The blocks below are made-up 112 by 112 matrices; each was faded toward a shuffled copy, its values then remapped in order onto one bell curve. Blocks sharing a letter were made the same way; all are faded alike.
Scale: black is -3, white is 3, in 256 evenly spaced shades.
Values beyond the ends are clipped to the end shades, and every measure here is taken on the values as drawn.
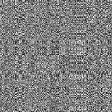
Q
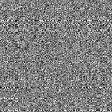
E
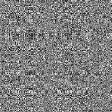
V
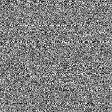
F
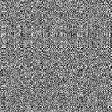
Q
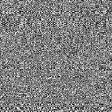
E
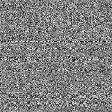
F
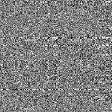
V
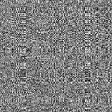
Q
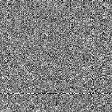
V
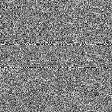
F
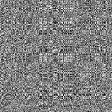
Q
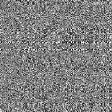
V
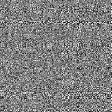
V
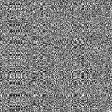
Q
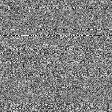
F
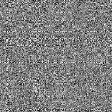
V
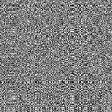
Q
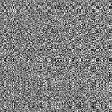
Q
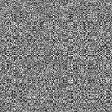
Q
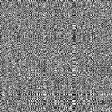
Q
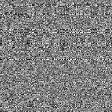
E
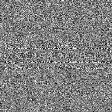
F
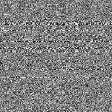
E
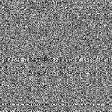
E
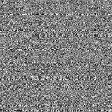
E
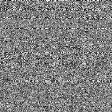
F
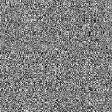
V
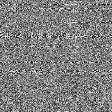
F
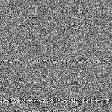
E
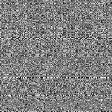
E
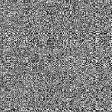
V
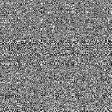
V
